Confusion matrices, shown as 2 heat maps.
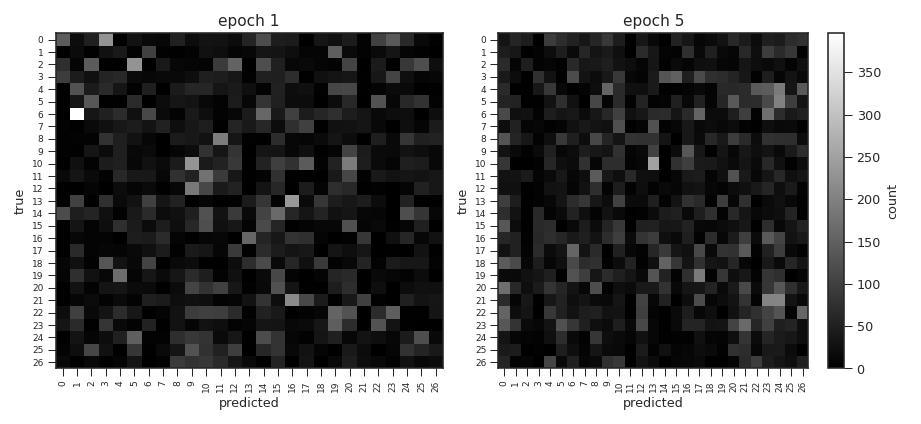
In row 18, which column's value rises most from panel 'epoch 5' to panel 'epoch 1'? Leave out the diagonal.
3
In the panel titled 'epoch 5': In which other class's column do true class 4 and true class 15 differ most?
24
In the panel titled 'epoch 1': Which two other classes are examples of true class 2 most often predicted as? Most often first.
5, 12
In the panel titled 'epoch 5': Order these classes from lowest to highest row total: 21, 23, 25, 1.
25, 1, 21, 23
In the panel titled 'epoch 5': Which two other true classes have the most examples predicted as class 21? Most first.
23, 17
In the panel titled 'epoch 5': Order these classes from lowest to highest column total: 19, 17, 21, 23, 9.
19, 9, 17, 21, 23
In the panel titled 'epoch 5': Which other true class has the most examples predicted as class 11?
8
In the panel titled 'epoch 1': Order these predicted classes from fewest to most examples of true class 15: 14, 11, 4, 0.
0, 11, 4, 14
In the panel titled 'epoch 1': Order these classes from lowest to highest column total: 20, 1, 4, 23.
23, 4, 1, 20
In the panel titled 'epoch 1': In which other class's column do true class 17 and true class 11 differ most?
10
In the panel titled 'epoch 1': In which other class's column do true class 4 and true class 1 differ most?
20
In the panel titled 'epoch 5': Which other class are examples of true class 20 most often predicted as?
0
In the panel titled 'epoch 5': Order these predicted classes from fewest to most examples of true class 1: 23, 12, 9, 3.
3, 9, 12, 23
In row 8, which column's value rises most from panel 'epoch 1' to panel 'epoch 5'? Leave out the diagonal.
0
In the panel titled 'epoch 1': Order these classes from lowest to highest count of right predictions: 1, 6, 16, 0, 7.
1, 7, 16, 6, 0
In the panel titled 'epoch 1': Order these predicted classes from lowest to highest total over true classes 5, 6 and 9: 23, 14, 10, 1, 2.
23, 10, 2, 14, 1
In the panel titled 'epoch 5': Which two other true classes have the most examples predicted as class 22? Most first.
4, 26
